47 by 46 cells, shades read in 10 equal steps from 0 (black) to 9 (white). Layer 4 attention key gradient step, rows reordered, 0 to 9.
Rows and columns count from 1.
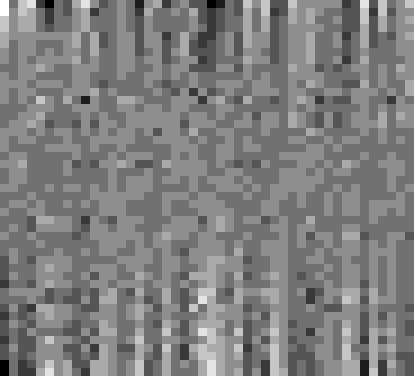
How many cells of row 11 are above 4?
21
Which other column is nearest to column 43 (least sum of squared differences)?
30
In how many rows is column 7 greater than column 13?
9
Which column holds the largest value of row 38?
23
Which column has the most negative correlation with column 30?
6
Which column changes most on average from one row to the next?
22
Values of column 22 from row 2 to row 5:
6 5 5 4
